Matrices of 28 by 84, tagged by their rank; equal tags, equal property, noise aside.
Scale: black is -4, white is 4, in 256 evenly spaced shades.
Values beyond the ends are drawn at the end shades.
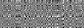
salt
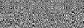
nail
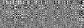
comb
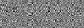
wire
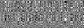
comb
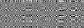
salt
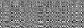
salt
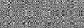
nail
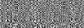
nail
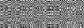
salt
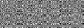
wire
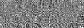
nail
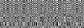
salt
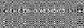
salt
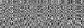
wire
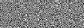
nail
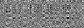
wire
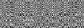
comb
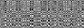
salt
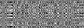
comb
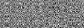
nail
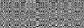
salt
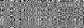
comb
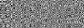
nail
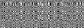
salt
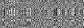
wire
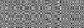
comb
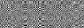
salt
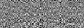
nail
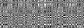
salt
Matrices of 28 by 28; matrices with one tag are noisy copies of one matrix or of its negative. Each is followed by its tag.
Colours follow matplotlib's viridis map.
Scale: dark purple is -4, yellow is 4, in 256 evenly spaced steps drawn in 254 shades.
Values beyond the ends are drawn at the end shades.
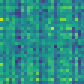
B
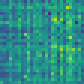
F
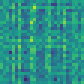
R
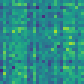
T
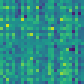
B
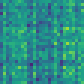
T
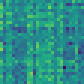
T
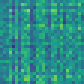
R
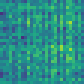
F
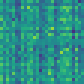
B
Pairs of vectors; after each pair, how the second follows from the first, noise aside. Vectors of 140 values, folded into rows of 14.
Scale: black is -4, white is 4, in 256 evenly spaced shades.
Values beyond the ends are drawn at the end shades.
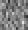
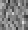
copied.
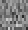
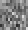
sign-scrambled.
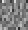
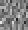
wrapped around.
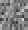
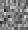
reversed, negated.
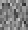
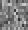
sign-scrambled.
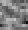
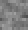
wrapped around, shrunk.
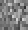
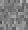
wrapped around, shrunk.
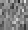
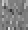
reversed, negated, partly zeroed.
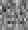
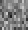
wrapped around.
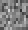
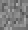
shrunk.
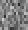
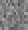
shrunk.
